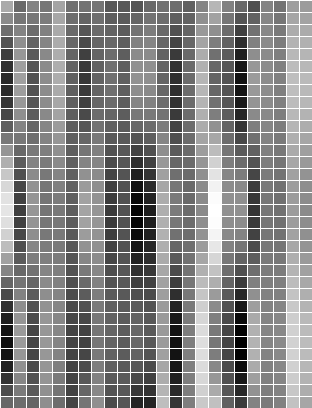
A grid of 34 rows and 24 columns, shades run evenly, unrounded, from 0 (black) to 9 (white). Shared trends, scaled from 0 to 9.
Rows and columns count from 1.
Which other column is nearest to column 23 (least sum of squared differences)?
16
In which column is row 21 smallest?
11
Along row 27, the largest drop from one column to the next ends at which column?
14
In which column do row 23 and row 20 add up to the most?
17
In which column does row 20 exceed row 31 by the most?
1
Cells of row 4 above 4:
12
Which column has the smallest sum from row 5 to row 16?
19
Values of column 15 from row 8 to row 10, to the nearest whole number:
4 4 4
